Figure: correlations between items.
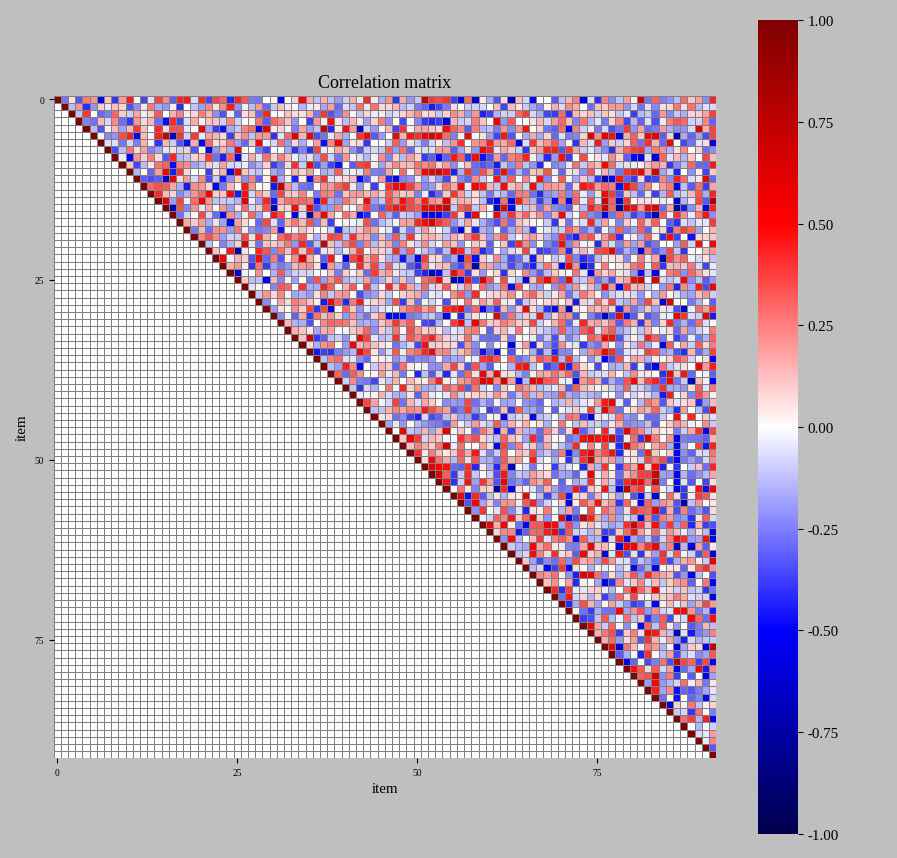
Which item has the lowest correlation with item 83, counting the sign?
16
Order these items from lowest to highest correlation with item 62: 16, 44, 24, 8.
44, 24, 8, 16
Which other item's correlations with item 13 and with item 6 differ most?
91
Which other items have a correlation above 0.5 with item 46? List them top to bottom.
48, 54, 72, 79
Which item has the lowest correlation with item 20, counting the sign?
6
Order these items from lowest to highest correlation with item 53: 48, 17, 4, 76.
4, 76, 48, 17
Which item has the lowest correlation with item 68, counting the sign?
65
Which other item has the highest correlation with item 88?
72
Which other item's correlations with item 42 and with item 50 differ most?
22
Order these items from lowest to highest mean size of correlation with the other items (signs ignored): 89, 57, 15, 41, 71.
41, 89, 57, 71, 15
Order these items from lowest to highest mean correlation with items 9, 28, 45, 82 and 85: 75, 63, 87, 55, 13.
87, 63, 55, 13, 75
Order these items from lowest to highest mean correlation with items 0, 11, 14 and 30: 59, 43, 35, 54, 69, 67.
69, 35, 59, 54, 43, 67
